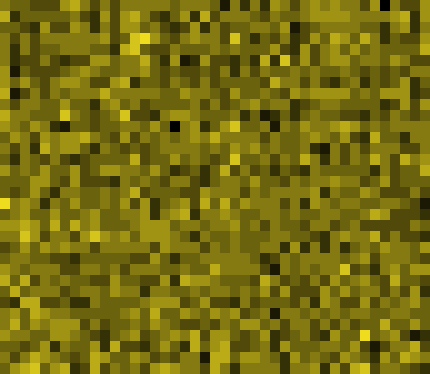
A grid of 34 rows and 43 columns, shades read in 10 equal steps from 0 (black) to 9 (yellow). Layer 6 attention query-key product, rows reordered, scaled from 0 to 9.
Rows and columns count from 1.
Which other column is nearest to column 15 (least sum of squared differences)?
11
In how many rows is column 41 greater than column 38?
14
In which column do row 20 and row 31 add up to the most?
37
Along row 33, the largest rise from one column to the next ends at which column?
22
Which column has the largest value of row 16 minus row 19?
43
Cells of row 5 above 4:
17
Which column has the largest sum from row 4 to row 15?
1
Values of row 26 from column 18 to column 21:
2 7 6 6
